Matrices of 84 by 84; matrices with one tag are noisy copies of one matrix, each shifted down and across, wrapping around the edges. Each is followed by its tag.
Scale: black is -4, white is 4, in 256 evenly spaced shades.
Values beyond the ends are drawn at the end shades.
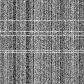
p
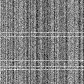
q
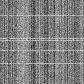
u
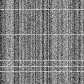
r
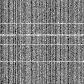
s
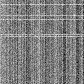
p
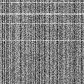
s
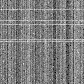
p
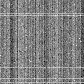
p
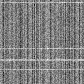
s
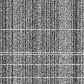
u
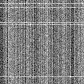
p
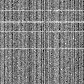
s
